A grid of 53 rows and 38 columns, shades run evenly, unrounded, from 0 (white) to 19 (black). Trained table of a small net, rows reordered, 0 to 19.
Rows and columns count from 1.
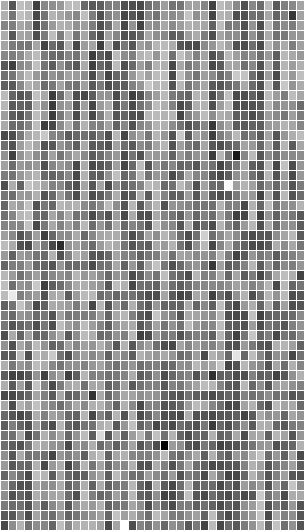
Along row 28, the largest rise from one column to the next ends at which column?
38
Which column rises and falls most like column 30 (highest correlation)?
18
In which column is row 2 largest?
37
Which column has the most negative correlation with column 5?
28
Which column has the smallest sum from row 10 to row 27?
20
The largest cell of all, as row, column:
45, 21
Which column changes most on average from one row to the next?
27
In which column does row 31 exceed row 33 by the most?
12
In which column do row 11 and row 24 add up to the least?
26
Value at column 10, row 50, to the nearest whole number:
13
